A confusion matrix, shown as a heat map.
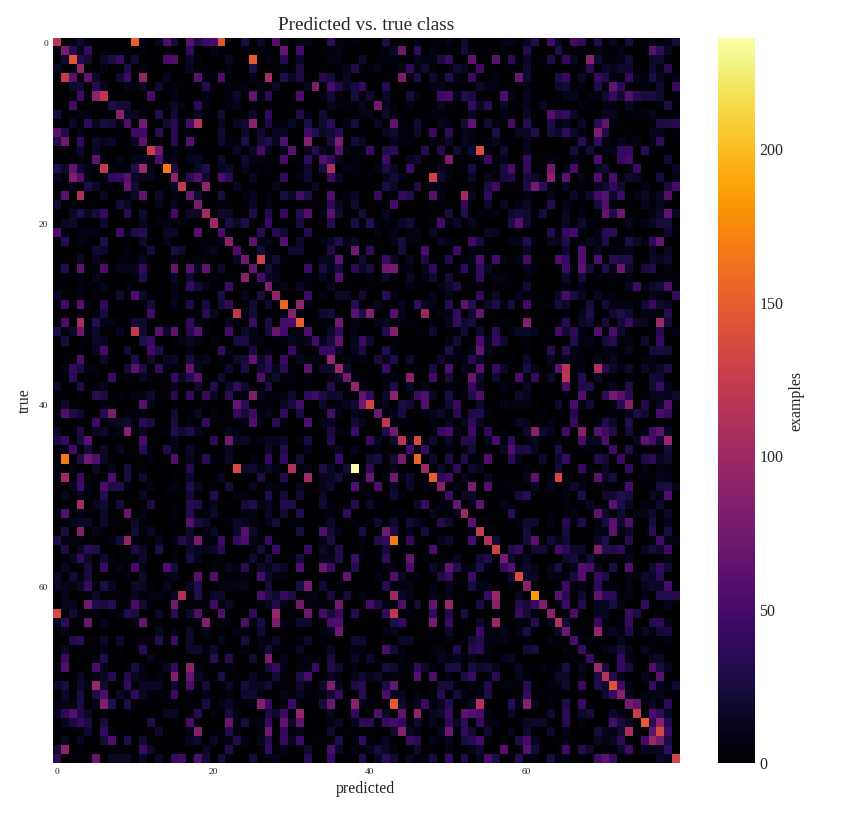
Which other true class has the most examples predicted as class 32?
48
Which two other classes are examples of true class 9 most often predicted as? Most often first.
18, 25
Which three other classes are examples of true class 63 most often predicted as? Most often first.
0, 43, 28
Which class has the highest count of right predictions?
61
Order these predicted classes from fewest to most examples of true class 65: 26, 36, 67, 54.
67, 26, 54, 36
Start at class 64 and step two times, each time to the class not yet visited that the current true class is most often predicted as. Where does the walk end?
69
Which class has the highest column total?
43
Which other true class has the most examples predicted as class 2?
15
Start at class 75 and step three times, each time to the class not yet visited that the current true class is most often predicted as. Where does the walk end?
73
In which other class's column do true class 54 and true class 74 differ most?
46
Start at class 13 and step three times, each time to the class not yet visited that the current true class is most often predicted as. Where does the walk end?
1
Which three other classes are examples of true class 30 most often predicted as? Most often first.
23, 47, 40
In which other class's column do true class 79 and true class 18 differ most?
5
